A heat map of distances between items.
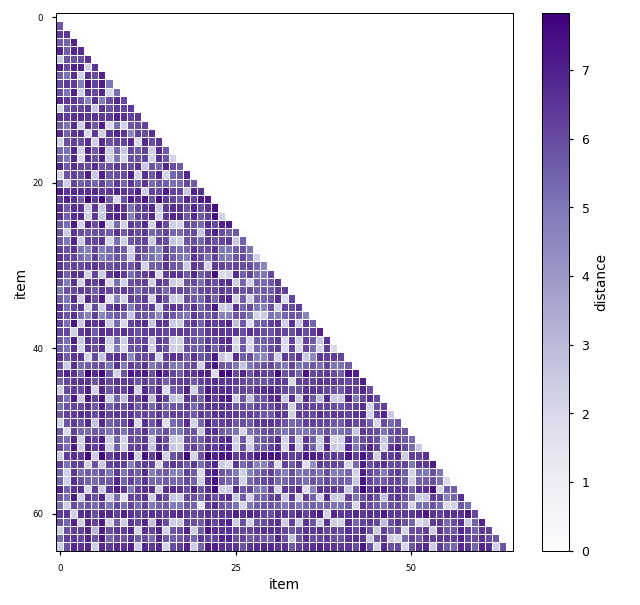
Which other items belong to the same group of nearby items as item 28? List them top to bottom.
10, 29, 36
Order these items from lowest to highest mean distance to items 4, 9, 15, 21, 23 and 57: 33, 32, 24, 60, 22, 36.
24, 36, 32, 33, 60, 22
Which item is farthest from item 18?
53
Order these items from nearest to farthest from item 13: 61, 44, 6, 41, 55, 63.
61, 55, 63, 44, 41, 6
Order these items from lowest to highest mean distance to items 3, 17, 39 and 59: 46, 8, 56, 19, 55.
46, 55, 56, 8, 19
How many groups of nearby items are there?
9
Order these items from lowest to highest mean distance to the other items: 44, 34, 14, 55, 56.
34, 55, 56, 14, 44
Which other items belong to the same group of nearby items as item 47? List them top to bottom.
33, 44, 48, 63
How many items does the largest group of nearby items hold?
18
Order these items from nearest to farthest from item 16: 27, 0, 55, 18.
27, 55, 0, 18
